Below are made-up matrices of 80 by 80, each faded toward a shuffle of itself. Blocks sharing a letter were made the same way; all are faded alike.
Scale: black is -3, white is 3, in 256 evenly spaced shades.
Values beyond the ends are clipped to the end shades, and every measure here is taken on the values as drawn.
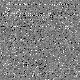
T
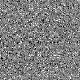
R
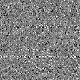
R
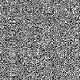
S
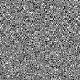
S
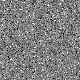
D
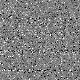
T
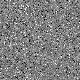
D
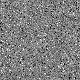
D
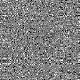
S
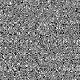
S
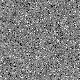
D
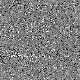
T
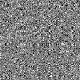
S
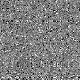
R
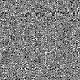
S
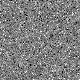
D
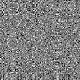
S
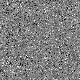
D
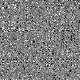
R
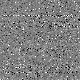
T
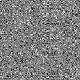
S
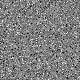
D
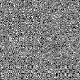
S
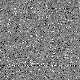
T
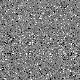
T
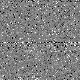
T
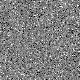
D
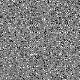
R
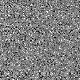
R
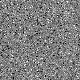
D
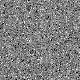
D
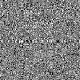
S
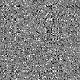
S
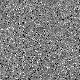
D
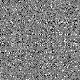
R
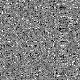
R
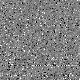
T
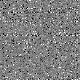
T
